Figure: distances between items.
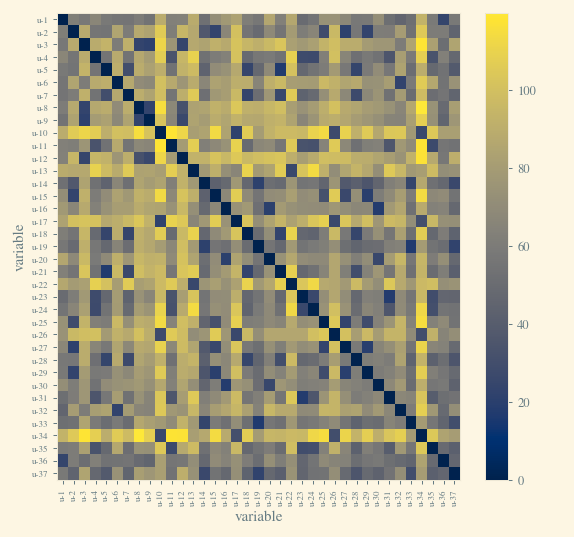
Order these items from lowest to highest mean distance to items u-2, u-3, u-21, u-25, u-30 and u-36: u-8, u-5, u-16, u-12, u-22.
u-5, u-16, u-8, u-12, u-22
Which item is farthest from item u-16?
u-12
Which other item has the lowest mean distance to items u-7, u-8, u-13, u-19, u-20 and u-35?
u-37
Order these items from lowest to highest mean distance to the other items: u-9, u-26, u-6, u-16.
u-16, u-9, u-6, u-26
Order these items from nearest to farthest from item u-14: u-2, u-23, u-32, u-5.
u-2, u-5, u-23, u-32
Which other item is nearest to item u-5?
u-21
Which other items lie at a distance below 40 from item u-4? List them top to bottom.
u-11, u-23, u-24, u-31, u-35
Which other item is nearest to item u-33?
u-19
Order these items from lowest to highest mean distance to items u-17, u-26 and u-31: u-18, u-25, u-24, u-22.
u-24, u-18, u-22, u-25
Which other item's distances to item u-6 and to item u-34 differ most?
u-32
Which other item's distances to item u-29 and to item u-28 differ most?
u-15
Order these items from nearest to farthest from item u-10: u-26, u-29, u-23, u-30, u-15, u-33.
u-26, u-33, u-30, u-23, u-29, u-15
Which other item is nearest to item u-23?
u-31
